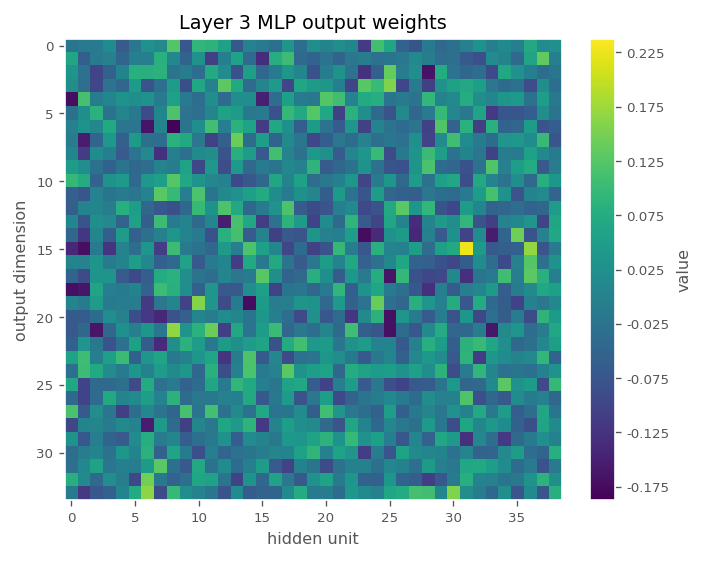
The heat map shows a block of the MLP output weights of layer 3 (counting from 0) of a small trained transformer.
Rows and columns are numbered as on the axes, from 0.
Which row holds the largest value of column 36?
15
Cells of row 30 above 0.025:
10
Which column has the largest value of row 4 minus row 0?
23
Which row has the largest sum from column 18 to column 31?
33
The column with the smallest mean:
1
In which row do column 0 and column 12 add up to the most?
3
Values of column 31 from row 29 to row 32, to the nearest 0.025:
-0.125 0 0.075 0.075
